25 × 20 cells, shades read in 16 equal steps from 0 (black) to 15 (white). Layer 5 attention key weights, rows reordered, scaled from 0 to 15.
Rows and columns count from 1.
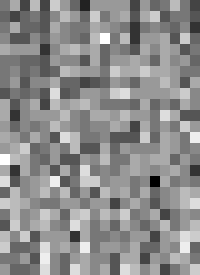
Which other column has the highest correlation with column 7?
15
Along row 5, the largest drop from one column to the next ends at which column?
5
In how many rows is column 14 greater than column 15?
8
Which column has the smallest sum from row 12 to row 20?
16
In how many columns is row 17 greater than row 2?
12
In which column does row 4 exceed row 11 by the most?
19
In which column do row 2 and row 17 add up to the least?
2
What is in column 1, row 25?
9
